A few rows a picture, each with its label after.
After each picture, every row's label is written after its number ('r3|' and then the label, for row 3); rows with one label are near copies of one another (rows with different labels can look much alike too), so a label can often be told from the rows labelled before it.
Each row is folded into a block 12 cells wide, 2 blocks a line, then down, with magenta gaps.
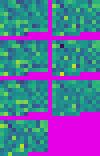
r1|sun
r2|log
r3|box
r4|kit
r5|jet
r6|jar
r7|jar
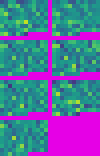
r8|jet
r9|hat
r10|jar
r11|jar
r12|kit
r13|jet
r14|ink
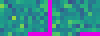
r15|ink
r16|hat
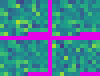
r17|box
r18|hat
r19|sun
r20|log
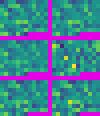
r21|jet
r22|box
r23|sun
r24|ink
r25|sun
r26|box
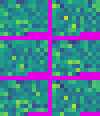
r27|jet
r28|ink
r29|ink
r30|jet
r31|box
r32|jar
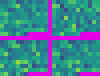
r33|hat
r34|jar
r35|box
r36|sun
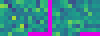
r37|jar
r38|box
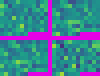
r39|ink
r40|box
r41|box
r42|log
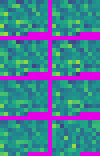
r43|hat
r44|sun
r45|sun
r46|jet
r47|hat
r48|box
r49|hat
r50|ink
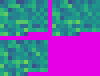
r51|jet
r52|sun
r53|sun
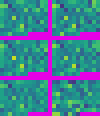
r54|jar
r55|jar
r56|ink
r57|ink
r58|kit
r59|hat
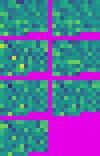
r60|sun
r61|sun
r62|ink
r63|jet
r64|kit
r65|log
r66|jar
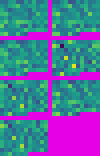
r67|hat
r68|hat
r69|jet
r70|kit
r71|kit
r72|hat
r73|ink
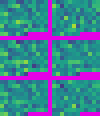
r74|hat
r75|ink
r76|sun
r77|sun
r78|hat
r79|kit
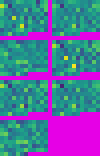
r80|ink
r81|kit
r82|jet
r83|ink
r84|log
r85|kit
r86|jet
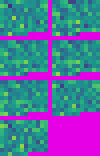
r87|kit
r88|sun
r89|sun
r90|sun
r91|hat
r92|kit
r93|jar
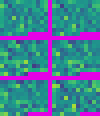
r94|ink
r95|kit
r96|sun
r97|box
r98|hat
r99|jar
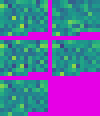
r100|ink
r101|box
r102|log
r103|kit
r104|jar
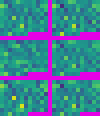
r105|ink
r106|kit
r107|hat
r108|kit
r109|ink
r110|kit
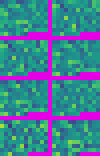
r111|jet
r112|jar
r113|jar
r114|hat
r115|hat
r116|log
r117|log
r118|box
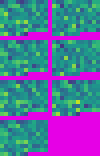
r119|jet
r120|log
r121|sun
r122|kit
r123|hat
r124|sun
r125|jet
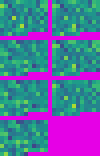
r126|ink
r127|jar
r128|sun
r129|jar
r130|sun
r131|ink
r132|sun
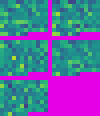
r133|hat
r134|hat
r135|ink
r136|box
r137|log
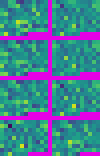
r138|box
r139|kit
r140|hat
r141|ink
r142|sun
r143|kit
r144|kit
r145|box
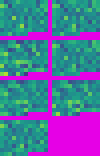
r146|ink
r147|jar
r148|hat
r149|jar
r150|jet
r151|box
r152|log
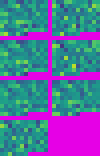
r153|hat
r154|log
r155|jet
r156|jar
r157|jet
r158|hat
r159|log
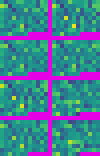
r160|jar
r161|ink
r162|jar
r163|log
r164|ink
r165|sun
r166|ink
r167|box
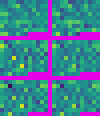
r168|hat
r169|sun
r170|ink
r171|ink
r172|kit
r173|kit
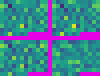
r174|kit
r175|kit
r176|log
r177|jet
